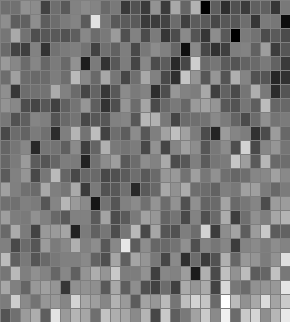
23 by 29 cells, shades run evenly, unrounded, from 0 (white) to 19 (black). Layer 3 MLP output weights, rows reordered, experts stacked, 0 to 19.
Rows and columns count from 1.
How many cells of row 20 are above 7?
22
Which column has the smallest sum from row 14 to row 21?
23
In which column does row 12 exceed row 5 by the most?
20
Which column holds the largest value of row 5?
9
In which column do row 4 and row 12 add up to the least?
27
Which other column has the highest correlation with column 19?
5
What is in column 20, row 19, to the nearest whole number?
11
